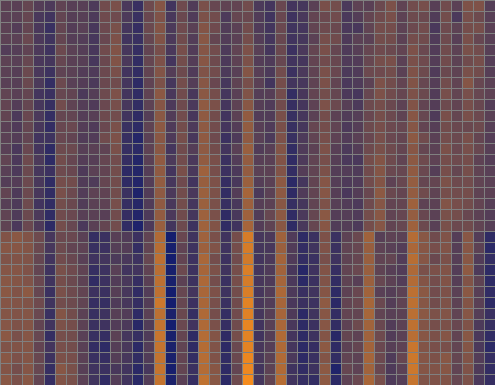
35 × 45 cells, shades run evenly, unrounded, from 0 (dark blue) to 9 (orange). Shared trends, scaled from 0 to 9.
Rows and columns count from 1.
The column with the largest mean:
23
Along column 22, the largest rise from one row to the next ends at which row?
22
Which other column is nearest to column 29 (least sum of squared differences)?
10
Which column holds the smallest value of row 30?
16
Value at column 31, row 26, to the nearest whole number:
1
